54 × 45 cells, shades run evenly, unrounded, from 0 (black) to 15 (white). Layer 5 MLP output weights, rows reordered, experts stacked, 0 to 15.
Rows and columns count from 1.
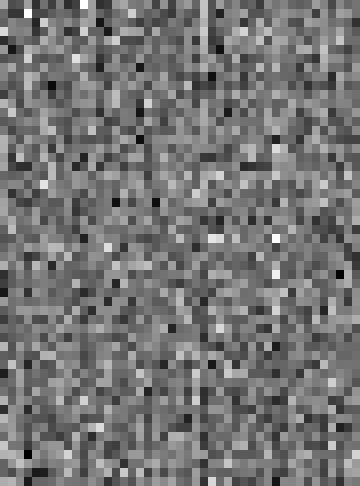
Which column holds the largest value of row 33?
36
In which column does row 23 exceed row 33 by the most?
1
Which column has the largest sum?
35
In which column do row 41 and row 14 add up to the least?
21
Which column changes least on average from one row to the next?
20
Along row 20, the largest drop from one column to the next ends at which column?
29
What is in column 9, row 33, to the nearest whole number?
7
